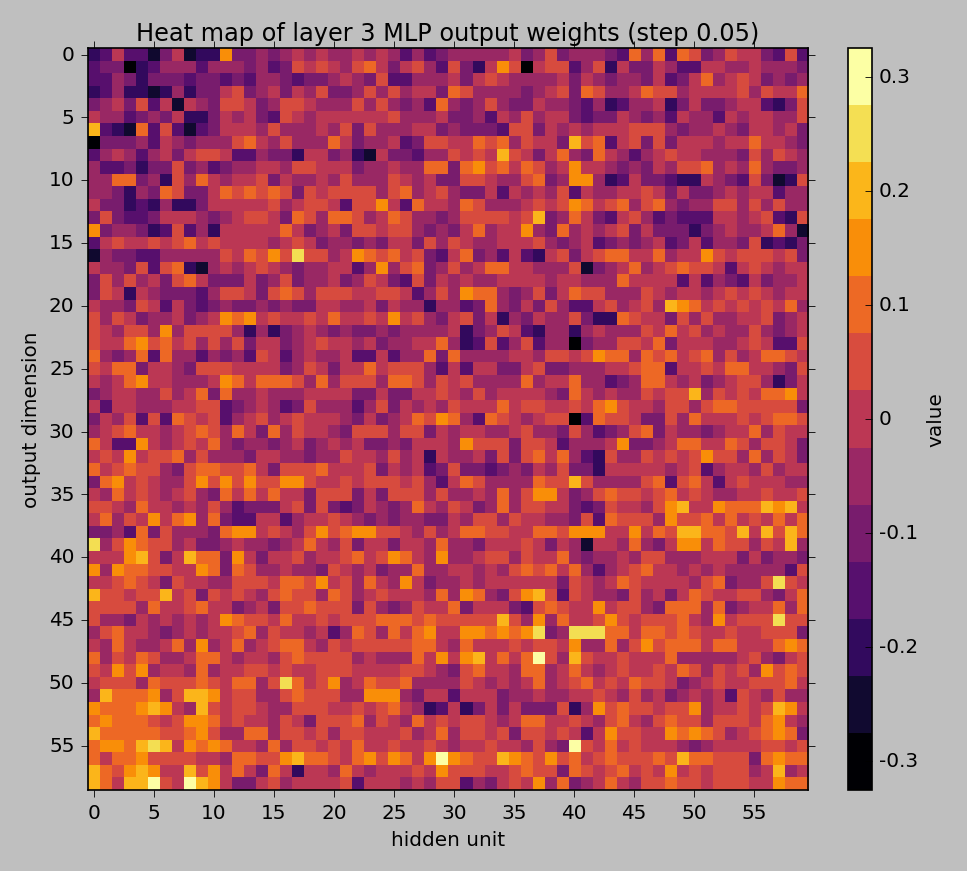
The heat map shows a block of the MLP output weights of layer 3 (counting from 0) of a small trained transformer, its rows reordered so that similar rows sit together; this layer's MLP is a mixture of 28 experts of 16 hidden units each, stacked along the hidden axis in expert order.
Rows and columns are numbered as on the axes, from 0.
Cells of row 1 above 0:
11
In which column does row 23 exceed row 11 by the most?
3
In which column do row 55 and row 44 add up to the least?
36
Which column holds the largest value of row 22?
6
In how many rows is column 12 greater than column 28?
30
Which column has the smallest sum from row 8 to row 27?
5
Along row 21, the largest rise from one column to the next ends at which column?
44
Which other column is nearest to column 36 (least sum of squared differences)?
32
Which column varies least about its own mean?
55
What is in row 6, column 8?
-0.25
